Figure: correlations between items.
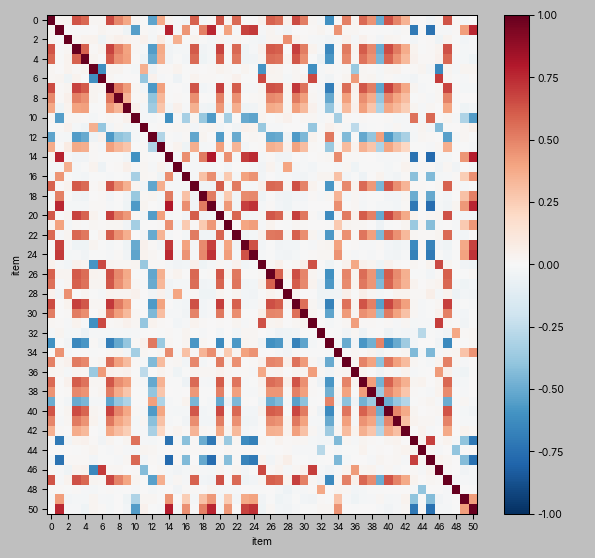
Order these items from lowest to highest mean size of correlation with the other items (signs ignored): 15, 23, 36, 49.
15, 36, 49, 23
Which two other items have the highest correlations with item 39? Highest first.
33, 12
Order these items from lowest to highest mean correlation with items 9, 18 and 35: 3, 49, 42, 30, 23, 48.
48, 49, 23, 42, 30, 3
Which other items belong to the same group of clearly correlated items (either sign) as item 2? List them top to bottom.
15, 28
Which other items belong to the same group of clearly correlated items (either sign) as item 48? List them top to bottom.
32, 44
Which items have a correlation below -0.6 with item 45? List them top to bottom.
1, 14, 19, 23, 24, 50
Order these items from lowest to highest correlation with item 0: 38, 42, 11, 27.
11, 42, 38, 27
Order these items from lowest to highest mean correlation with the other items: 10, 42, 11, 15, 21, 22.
10, 11, 15, 21, 42, 22
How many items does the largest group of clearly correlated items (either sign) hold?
24
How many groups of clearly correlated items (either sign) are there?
5
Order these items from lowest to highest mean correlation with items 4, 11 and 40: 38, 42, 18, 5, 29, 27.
18, 5, 42, 38, 27, 29
